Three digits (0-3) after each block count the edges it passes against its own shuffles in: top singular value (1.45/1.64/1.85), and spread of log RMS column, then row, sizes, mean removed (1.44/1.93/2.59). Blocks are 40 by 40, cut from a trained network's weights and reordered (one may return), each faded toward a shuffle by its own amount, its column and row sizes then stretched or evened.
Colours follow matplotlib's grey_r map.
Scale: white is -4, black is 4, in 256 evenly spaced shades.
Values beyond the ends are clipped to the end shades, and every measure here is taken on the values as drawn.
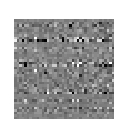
0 0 3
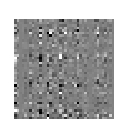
1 3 2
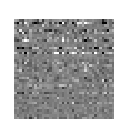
0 0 3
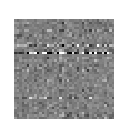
3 0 2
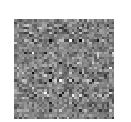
2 0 2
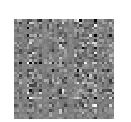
1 3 2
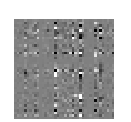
1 3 2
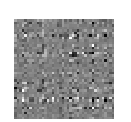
0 2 3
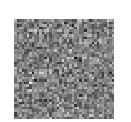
0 0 0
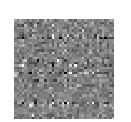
1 0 2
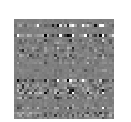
2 1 3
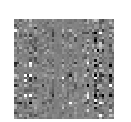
1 3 1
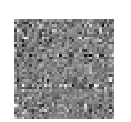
0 1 2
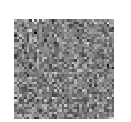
0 0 0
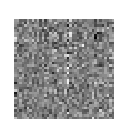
2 1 0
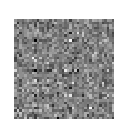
1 1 1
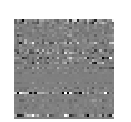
1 0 3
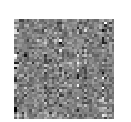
0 2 0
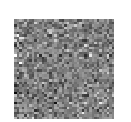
1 1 0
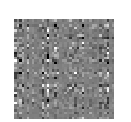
1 3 2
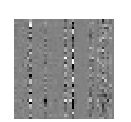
3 3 0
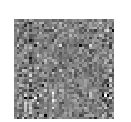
0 2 1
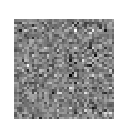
1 1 1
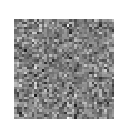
1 1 0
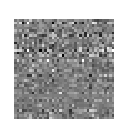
1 0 3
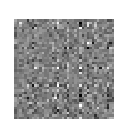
1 2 1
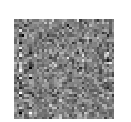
2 1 0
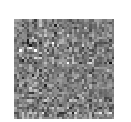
1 1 1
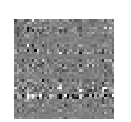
2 1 3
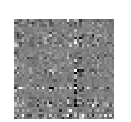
0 2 2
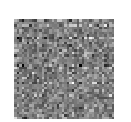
0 0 2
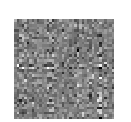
1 2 0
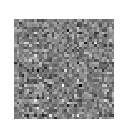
1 1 0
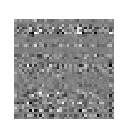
0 1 3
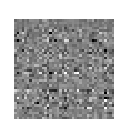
1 1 2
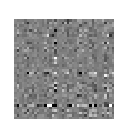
2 2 2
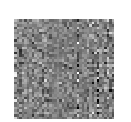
0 2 0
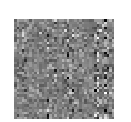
1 2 0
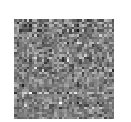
2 0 2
